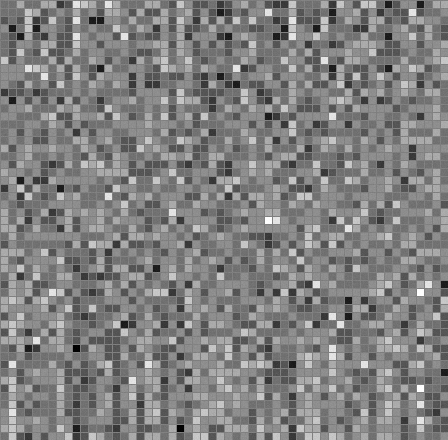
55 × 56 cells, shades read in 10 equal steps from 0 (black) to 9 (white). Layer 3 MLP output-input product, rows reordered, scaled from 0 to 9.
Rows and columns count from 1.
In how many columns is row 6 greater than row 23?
20
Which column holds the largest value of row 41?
43
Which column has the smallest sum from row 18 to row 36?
6
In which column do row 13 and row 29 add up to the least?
8
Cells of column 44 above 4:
20
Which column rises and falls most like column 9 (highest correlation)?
35
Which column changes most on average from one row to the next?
53
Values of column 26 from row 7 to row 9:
4 3 6
